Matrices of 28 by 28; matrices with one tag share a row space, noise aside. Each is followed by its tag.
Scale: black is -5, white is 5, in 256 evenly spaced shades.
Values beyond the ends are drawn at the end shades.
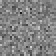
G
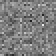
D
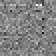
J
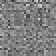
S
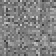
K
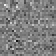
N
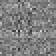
G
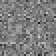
S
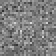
D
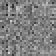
N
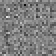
K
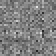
J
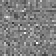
K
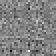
J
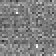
J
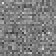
D
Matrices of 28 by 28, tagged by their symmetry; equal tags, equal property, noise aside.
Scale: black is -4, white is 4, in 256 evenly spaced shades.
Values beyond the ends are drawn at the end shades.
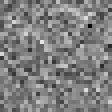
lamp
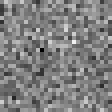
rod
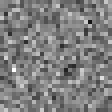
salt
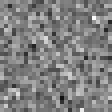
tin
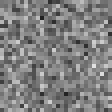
rod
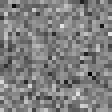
rod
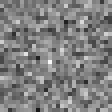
tin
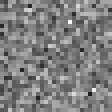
rod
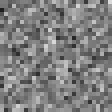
tin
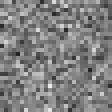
tin
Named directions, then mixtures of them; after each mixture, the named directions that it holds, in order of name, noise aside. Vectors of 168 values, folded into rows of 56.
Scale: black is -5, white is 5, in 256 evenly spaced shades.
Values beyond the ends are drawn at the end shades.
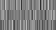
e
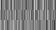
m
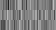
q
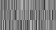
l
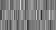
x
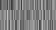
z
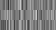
e, q, x.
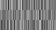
q, z.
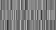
e, m, x.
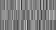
e, x, z.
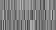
e, l.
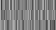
m.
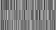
l, m, q.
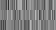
l, q.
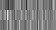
q, z.
